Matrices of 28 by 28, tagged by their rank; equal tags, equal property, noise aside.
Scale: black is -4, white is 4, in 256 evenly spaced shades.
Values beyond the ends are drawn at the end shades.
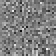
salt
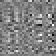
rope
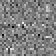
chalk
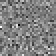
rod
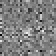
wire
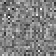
chalk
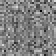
wire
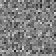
chalk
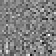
chalk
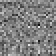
chalk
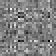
rope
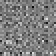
rope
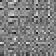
rope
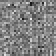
rod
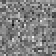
rod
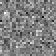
salt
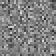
salt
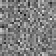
chalk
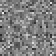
salt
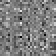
wire
